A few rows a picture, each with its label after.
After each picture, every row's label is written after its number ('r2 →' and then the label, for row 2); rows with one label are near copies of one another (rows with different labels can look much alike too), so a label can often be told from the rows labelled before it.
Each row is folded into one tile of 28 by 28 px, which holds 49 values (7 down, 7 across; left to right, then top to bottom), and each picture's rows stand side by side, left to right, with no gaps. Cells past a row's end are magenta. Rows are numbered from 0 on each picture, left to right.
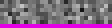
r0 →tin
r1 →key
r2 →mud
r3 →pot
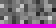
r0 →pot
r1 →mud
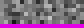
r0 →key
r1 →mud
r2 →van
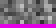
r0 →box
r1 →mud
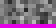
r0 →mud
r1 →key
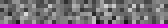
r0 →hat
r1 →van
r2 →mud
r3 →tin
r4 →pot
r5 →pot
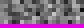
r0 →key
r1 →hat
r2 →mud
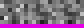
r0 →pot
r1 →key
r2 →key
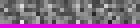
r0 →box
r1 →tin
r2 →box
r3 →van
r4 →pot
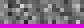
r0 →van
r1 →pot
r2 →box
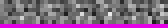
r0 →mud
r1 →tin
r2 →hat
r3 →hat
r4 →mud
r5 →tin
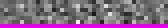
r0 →box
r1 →mud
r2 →box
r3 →hat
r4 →key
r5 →pot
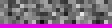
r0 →van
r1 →key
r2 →hat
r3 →key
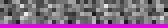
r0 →hat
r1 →van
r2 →key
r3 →tin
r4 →tin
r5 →mud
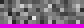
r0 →tin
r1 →pot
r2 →box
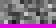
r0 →key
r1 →tin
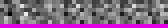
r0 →hat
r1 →box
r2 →van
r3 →van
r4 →van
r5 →tin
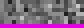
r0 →mud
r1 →box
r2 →tin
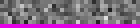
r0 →tin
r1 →pot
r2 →box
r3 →mud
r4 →key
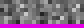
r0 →hat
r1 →key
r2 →pot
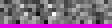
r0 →hat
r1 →hat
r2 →van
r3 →key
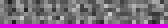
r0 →mud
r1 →mud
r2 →pot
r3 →hat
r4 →box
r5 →key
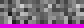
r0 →tin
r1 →pot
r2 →tin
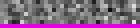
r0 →key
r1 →mud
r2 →van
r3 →mud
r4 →box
